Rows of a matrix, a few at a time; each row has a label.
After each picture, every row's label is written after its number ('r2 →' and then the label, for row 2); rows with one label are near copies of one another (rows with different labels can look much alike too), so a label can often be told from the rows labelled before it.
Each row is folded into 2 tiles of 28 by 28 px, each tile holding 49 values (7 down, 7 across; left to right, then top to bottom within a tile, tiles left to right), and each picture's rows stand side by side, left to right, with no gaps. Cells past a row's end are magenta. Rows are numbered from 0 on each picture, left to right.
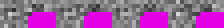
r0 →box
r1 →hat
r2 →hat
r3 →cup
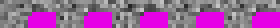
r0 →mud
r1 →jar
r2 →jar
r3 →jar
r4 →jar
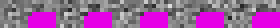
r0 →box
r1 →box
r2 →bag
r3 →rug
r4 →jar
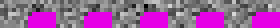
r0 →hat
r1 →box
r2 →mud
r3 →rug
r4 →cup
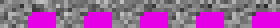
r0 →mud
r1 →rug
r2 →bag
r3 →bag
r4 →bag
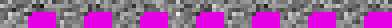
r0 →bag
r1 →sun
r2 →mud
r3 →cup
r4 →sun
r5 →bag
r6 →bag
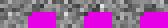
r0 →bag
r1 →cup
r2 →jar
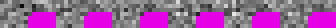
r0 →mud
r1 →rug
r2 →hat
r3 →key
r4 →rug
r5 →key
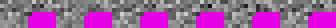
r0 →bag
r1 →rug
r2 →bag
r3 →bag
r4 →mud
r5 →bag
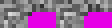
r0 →sun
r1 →sun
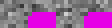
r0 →mud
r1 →rug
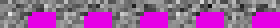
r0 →cup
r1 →bag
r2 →mud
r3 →bag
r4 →jar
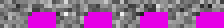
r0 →jar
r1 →key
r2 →cup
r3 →bag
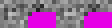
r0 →hat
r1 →hat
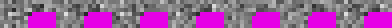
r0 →box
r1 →cup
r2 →key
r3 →cup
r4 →jar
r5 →mud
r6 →cup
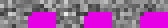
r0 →rug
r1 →key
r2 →hat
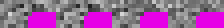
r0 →mud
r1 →mud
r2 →rug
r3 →rug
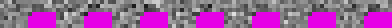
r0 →jar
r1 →bag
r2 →mud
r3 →box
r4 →key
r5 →sun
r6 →jar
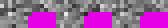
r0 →rug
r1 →cup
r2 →rug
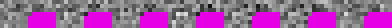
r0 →jar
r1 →bag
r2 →hat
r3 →sun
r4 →mud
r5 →mud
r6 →cup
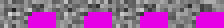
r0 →box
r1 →bag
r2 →box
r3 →mud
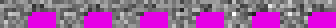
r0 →sun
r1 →sun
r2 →bag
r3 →box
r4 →cup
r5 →key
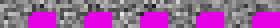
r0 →sun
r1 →sun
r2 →bag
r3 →key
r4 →mud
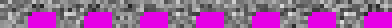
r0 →bag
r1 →hat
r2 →jar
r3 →key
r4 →key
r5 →rug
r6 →sun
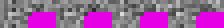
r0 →box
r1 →hat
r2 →cup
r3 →rug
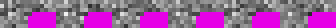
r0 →rug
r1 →key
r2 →rug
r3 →key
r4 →rug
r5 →cup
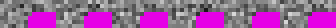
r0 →mud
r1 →bag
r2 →key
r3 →hat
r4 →key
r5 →sun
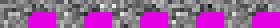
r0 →sun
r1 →cup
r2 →rug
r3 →sun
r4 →cup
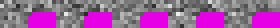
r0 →jar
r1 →cup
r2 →bag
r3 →rug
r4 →key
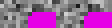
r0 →jar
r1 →mud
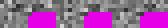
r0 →jar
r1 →box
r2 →bag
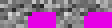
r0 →bag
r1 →rug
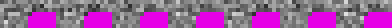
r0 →sun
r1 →hat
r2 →jar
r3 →key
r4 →sun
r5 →jar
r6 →key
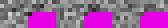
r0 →bag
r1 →hat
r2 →jar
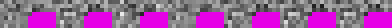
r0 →jar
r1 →sun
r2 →cup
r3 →jar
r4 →sun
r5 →sun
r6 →sun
